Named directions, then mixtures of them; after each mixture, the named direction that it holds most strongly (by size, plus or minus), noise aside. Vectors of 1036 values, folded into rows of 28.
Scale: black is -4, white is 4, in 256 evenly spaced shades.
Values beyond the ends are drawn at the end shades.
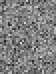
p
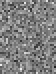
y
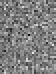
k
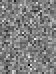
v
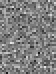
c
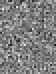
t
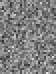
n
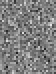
v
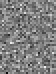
c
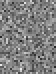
y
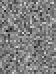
v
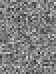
c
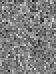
v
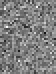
k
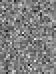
v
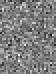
t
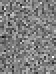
n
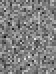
p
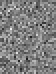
y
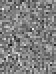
t
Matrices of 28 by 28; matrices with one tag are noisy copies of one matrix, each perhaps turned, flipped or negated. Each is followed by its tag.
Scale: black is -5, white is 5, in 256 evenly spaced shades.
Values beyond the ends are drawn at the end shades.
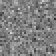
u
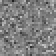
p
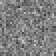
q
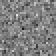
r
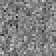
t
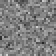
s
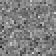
t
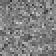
p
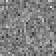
r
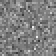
r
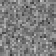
u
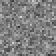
s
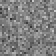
u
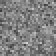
p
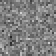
t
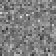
s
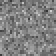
p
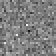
r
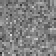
q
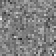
q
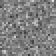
r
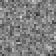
s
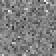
p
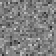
t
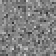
q
